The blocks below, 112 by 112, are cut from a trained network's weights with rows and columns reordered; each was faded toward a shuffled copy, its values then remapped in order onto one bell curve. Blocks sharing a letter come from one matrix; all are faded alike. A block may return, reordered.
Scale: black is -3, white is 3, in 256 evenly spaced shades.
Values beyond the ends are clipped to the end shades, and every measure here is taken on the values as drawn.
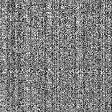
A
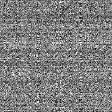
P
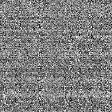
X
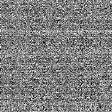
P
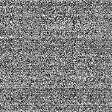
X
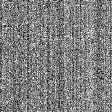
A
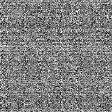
X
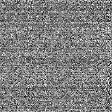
P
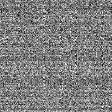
X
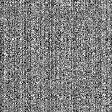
A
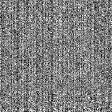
A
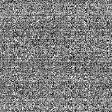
X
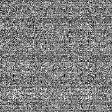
P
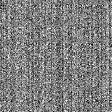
A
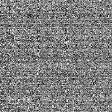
X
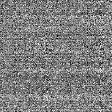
X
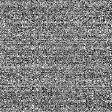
P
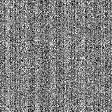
A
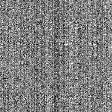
A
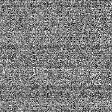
P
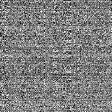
P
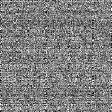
P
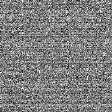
P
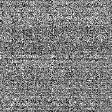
P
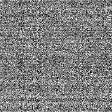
X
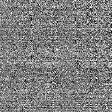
P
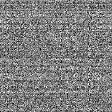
P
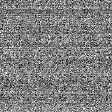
P
